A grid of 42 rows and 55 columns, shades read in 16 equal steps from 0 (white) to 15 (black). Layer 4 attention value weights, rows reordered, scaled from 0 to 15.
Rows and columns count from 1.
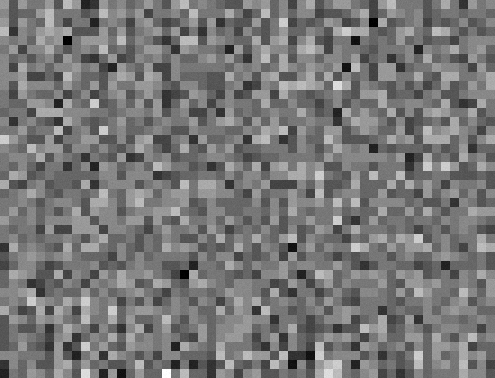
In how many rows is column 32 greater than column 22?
16
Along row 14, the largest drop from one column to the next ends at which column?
8
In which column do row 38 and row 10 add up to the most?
29
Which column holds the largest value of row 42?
14
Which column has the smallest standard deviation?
49
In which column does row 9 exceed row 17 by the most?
4
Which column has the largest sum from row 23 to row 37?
34
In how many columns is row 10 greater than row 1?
23
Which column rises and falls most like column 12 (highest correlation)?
45
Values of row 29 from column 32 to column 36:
11 6 10 8 8
